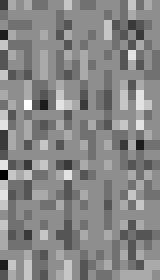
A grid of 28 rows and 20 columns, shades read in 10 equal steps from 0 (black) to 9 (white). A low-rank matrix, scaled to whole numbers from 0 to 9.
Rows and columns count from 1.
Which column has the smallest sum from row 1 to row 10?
1
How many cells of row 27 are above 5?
6
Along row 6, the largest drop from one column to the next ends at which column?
18
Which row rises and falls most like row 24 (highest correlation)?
17
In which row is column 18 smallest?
15
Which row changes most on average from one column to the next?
11
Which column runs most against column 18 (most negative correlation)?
14
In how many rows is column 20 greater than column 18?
10
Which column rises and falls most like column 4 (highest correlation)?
19
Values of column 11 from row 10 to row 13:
3 2 5 4
